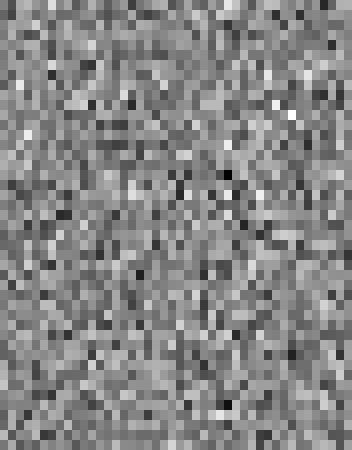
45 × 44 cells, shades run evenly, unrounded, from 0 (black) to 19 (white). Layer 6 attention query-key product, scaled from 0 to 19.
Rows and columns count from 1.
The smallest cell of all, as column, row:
29, 18
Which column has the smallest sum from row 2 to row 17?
15
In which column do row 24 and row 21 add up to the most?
8
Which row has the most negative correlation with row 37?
11
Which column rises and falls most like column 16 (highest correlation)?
24
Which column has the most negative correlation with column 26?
30
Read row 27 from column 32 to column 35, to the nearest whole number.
16 11 12 12
